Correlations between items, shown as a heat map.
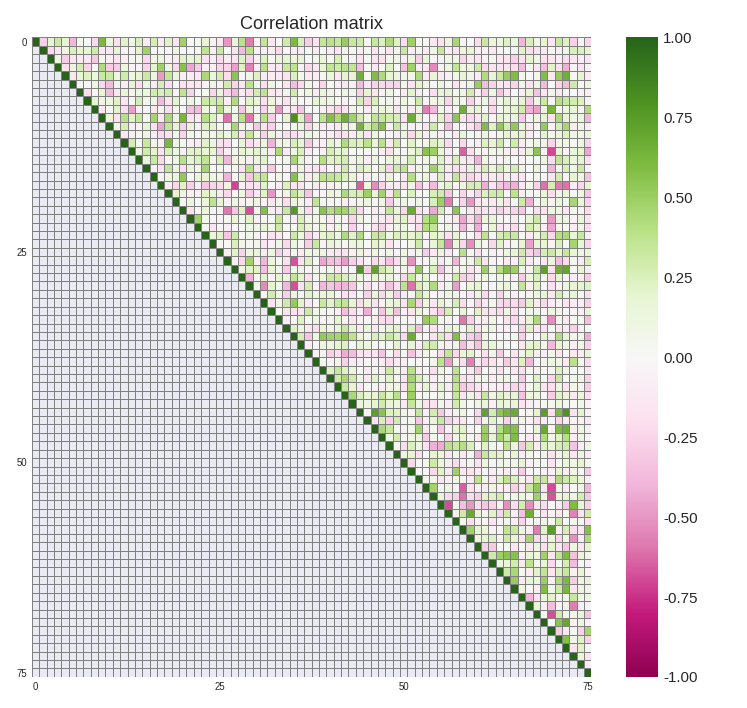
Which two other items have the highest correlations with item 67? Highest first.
56, 59
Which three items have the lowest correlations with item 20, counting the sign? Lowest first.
29, 26, 54
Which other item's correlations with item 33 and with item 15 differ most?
1
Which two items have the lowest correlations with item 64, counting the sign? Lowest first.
55, 17
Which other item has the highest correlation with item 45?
18
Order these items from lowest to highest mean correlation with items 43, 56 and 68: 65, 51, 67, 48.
65, 51, 48, 67
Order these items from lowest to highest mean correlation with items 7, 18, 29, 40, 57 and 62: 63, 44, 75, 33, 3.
75, 3, 33, 63, 44
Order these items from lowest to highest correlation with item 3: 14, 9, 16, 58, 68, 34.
68, 14, 58, 16, 34, 9
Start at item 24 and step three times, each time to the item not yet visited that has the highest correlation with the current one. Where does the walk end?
19
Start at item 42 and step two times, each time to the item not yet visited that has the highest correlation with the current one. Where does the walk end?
35
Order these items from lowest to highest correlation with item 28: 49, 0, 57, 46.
49, 46, 57, 0
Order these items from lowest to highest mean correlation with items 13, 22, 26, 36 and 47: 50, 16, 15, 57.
57, 16, 50, 15
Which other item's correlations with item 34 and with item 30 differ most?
52
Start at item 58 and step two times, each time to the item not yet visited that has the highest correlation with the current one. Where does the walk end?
8
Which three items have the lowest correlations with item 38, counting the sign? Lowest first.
59, 56, 67
